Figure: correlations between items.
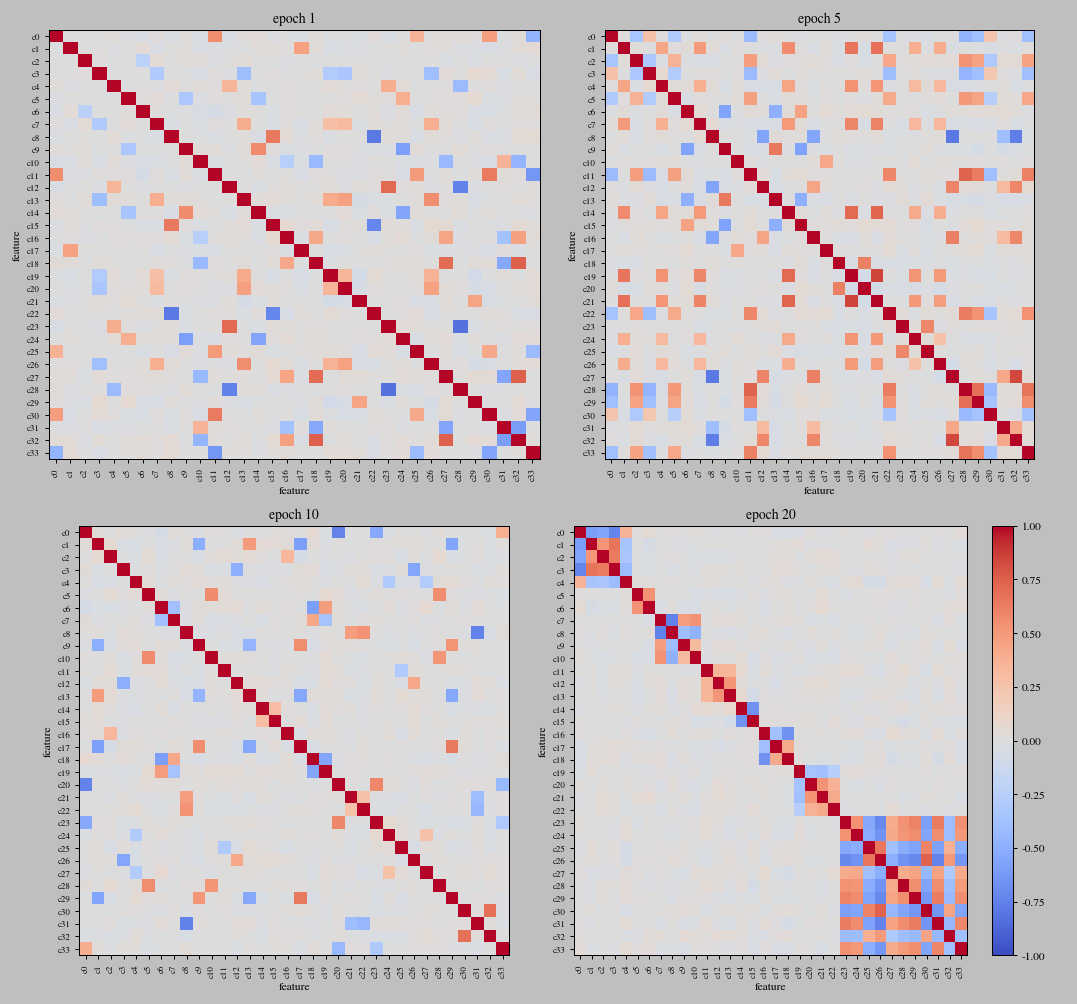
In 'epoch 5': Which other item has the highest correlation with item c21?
c19
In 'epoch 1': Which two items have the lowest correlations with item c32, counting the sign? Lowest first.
c31, c10
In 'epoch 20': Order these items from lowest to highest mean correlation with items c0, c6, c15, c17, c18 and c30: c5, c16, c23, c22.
c16, c23, c22, c5
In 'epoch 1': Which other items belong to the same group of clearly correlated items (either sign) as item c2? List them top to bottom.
c6
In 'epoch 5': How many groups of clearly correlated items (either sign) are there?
7
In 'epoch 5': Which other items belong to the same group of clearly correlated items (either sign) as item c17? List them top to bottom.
c10
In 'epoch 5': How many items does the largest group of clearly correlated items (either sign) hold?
10
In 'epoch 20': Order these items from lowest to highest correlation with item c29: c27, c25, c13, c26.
c26, c25, c13, c27
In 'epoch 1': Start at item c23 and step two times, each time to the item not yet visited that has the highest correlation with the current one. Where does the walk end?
c4
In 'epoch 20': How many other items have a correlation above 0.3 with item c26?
3
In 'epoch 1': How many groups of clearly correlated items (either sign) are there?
9
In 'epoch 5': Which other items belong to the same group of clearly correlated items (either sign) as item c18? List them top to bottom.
c20
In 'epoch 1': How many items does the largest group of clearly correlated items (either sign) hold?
6
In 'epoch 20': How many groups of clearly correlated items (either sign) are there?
8
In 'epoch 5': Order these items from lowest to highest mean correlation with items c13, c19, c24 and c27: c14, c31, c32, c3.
c3, c31, c32, c14
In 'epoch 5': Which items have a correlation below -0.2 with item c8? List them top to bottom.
c12, c16, c27, c31, c32
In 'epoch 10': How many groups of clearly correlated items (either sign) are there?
11
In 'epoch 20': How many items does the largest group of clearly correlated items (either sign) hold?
11
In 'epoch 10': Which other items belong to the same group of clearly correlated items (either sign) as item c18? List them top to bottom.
c6, c7, c19
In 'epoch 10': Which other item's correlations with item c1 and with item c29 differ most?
c17
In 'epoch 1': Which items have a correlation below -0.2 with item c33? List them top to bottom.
c0, c11, c25, c30
